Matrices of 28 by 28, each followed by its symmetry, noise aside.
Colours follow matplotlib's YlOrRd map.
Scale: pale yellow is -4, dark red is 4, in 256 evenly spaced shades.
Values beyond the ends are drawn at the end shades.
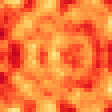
mirrored top to bottom.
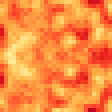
mirrored top to bottom.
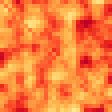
no symmetry.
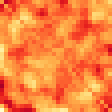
symmetric across the other diagonal.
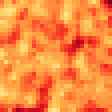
no symmetry.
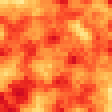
symmetric across the other diagonal.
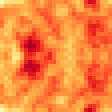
mirrored top to bottom.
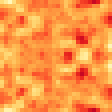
mirrored top to bottom.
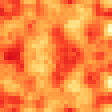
mirrored top to bottom.
